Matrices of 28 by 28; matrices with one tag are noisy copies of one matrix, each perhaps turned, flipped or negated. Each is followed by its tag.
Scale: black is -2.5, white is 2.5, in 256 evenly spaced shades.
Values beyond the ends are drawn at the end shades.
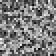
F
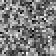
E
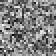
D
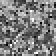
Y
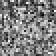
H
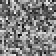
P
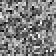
H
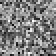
P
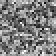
F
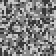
D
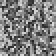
F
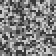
P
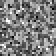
D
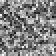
F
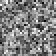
D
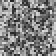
F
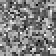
E
